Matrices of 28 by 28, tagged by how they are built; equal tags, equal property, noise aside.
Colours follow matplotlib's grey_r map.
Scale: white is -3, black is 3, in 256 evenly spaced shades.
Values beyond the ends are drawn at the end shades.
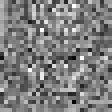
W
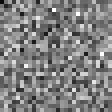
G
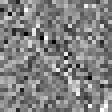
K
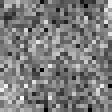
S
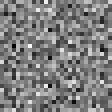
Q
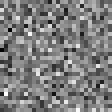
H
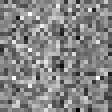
Q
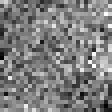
S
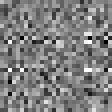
W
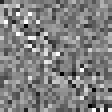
K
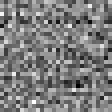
G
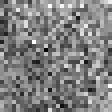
S
